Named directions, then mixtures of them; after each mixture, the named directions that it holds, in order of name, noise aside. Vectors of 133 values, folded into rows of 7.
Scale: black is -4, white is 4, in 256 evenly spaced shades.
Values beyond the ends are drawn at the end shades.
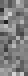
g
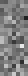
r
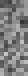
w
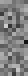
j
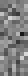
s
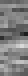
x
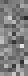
r.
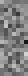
j, s.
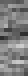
x.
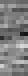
x.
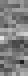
r, x.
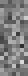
r, w.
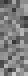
r, w.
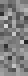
g, j, w.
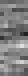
x.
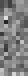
g, w.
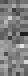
r, s, x.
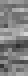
x.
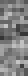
g, x.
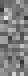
g, r.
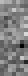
r, w, x.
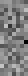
j.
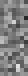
j, r.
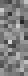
g, j, w.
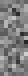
j, s.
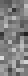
s, w, x.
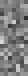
j, r.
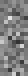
r, s.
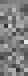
j, w.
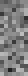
j, r, w.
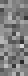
r, w.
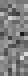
s.
